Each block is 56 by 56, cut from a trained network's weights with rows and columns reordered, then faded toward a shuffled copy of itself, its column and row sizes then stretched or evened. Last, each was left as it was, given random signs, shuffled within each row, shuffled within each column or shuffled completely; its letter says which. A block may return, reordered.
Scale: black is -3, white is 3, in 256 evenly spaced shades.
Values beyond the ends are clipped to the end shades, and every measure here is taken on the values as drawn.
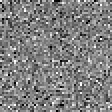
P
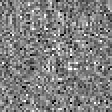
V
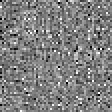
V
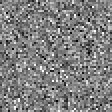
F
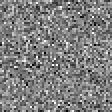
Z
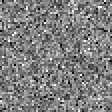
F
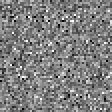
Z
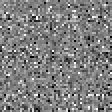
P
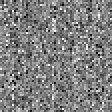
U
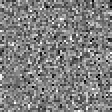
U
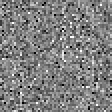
U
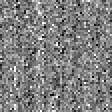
U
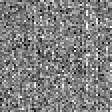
U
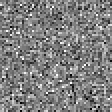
F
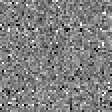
V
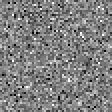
F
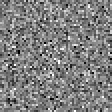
F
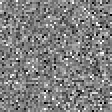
U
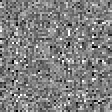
V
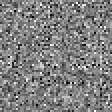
V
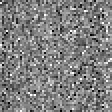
U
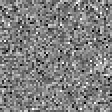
F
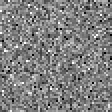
F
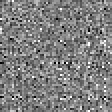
P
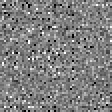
P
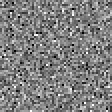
F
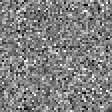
P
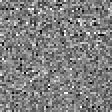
Z
